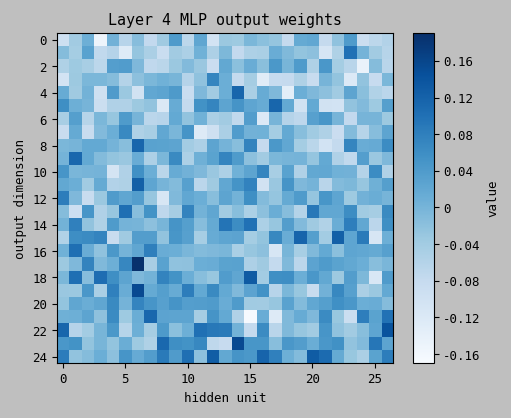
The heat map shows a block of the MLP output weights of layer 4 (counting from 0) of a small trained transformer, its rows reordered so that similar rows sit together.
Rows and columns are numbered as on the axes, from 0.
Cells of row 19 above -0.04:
23
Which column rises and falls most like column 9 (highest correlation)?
1
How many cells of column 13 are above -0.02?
19
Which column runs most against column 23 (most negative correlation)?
21
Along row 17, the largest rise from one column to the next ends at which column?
6
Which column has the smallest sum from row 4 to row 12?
22
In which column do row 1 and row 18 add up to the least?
25
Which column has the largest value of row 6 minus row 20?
15
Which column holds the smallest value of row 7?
11
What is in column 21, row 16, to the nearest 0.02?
0.02
